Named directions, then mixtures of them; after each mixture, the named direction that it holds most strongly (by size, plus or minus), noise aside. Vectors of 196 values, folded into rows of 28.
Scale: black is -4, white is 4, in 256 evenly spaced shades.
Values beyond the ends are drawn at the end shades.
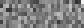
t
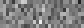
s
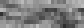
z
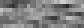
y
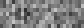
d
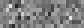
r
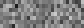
r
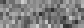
z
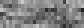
z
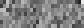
t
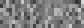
t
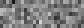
d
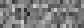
d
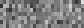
t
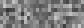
d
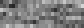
y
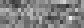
y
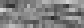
y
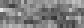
z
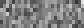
t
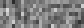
d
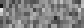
t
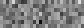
s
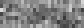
z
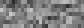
y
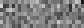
t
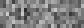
d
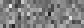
r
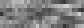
y
